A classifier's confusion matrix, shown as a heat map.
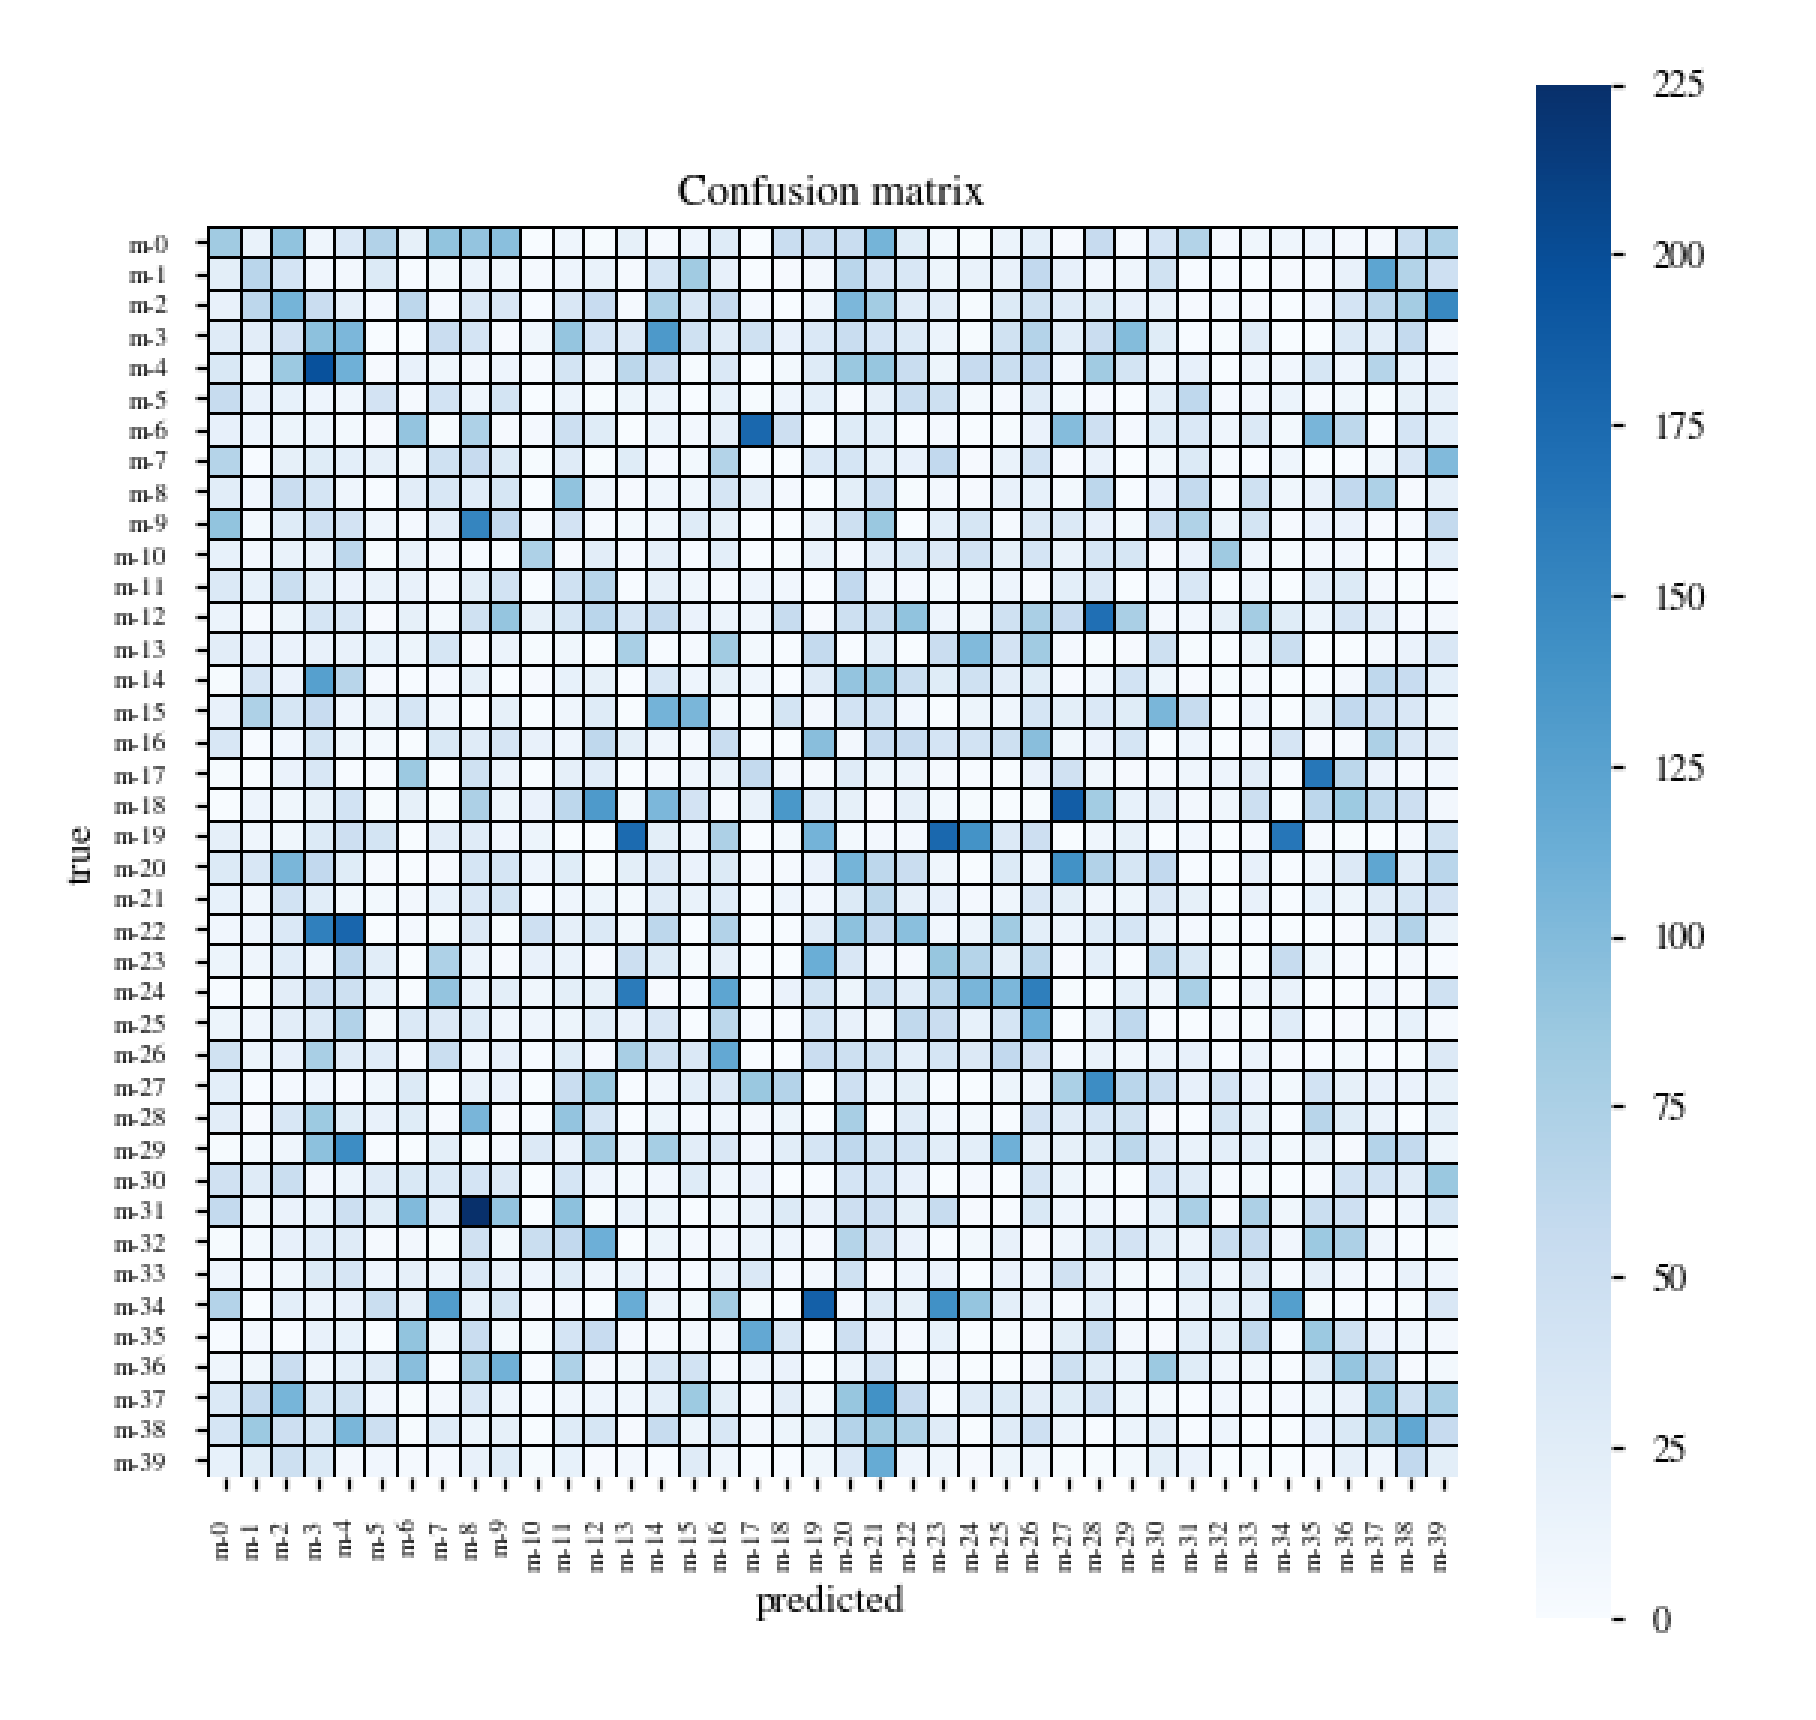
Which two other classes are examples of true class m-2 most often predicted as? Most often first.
m-39, m-20
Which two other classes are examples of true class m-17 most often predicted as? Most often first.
m-35, m-6
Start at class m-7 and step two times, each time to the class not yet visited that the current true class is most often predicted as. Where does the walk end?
m-21
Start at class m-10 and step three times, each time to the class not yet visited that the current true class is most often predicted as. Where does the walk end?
m-28
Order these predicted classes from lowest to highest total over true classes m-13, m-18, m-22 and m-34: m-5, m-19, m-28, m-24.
m-5, m-28, m-24, m-19
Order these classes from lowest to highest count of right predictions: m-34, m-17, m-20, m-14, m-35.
m-14, m-17, m-35, m-20, m-34
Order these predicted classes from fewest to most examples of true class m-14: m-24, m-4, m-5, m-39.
m-5, m-39, m-24, m-4
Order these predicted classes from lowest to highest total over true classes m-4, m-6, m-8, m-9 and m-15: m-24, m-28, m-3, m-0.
m-24, m-0, m-28, m-3
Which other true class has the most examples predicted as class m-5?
m-0
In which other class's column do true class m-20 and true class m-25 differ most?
m-27
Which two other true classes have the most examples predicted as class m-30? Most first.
m-15, m-36
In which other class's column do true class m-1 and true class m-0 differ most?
m-37
